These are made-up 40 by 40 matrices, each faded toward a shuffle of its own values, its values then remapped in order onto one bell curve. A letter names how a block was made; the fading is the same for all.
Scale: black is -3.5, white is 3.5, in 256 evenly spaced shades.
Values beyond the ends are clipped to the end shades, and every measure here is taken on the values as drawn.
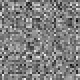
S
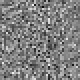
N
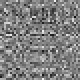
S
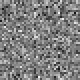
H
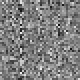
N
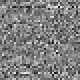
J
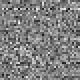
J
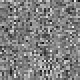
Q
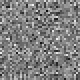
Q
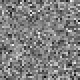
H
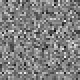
J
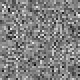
Q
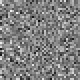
Q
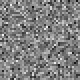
H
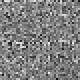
J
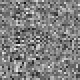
Q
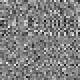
S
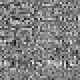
J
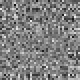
J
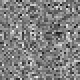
Q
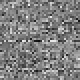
J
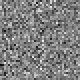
H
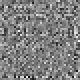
J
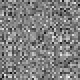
S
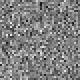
H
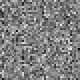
N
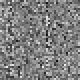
N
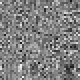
Q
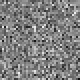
Q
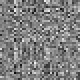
S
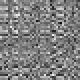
S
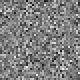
N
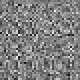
S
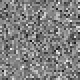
N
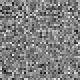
J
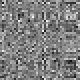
S
